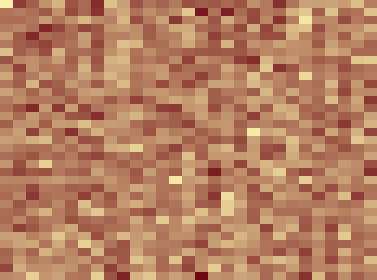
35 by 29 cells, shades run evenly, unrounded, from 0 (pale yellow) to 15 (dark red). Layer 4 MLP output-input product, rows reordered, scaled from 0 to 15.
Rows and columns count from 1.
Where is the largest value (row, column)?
35, 16
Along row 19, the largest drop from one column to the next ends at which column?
23
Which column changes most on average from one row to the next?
29
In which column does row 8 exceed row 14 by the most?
20
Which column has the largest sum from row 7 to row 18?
27
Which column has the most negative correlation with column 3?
15
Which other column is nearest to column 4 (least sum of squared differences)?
25
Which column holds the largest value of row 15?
8
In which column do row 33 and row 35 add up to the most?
10
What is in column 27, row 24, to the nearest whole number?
7
